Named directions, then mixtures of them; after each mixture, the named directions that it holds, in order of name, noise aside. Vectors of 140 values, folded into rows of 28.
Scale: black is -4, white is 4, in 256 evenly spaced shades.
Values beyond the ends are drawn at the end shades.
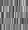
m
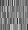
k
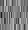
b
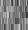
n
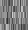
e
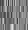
b, k, n.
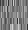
k.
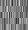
b, e, n.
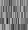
e, k.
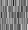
b, e, k.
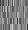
k.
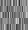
b, e, n.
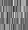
e, m.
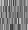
k.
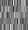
e, k, m.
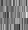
n.
